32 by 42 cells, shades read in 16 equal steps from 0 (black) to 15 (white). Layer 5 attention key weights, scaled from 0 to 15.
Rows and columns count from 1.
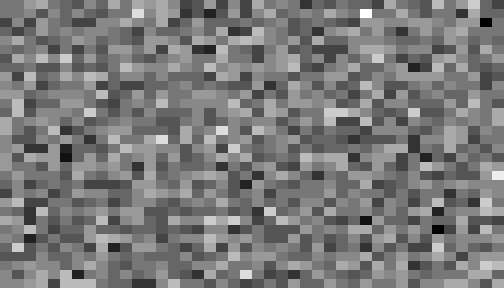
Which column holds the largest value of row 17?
20
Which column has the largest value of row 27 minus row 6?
18
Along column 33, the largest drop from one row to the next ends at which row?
28
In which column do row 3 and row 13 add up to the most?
35
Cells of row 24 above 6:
25
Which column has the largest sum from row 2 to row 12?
31
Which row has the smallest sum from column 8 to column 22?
26
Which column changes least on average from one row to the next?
13
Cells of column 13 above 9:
3
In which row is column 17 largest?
5
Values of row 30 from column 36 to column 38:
5 7 5
